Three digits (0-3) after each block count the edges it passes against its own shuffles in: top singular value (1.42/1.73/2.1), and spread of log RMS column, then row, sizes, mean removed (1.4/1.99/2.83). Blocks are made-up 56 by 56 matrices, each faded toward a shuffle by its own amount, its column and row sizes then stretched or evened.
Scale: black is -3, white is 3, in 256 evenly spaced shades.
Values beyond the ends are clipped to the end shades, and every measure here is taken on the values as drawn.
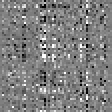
3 3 2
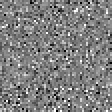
0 1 1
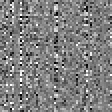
2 3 0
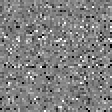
0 1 2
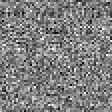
2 0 0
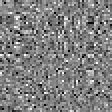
3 0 1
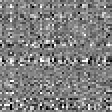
3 1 3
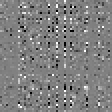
3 3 2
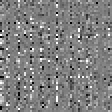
2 3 2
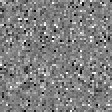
0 1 1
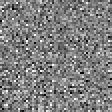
1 1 1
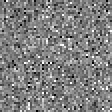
1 1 0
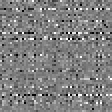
3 1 3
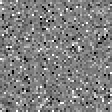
0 0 0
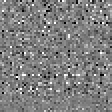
0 1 2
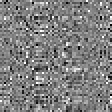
3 2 1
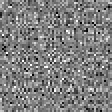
3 0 0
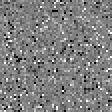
0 1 0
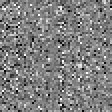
1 2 0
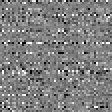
3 1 3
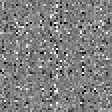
0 2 1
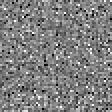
0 1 0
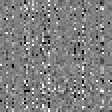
2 3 1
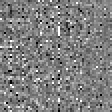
2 2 0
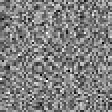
3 0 0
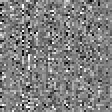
0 3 0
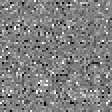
1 1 2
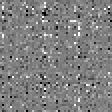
0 2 2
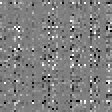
2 3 2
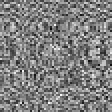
3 1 0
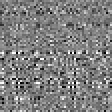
3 1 3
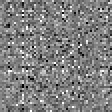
2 2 0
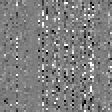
1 3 0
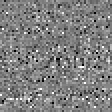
0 0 2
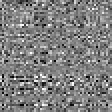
3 1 3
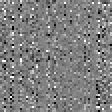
1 3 0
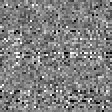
2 0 2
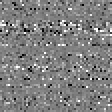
0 0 3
